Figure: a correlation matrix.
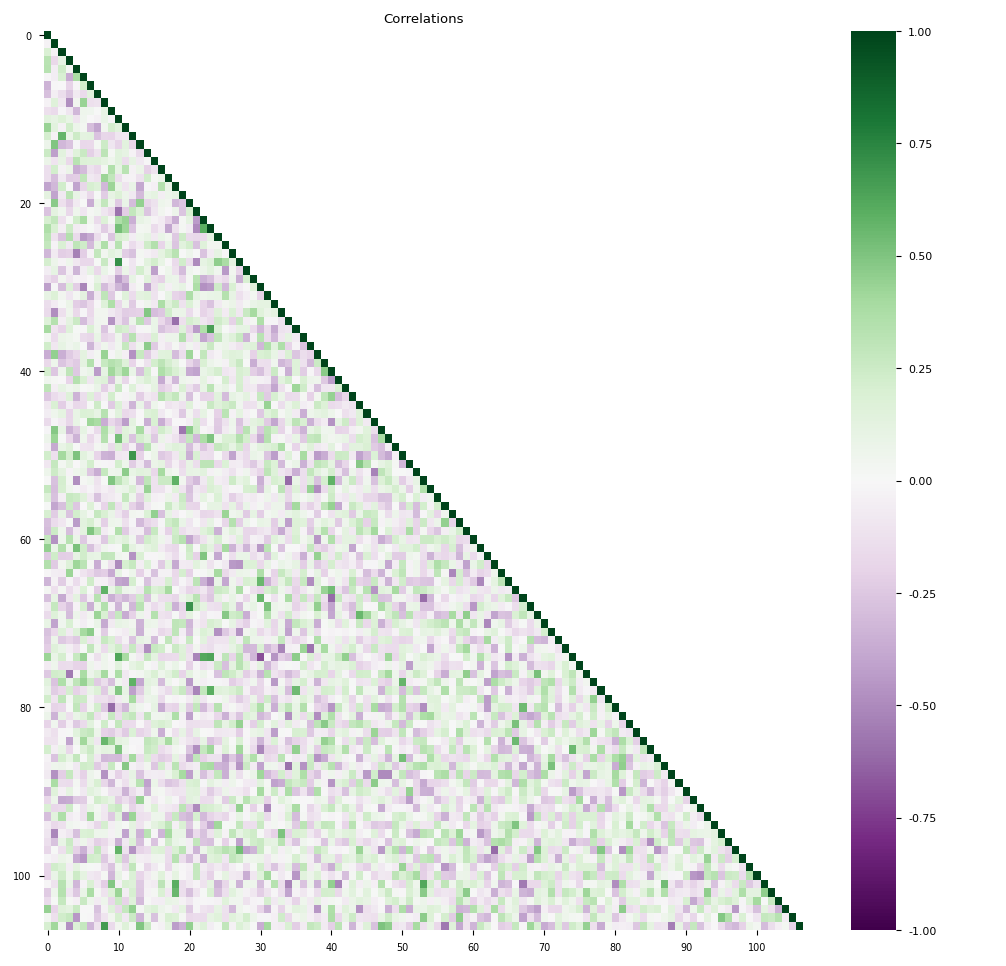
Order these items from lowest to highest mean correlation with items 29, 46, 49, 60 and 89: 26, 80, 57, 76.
76, 26, 57, 80
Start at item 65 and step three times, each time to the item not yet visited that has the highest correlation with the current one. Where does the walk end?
80
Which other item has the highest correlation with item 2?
12
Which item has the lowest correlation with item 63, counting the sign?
97
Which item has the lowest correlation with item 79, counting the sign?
62
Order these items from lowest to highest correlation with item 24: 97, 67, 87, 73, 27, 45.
87, 45, 73, 67, 97, 27
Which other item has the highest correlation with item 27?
10
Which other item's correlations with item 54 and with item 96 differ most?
85
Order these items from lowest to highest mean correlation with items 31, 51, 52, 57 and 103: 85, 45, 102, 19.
19, 85, 102, 45
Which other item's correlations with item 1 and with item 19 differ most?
47
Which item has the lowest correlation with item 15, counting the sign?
28
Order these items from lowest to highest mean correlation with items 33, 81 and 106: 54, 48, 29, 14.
48, 29, 54, 14
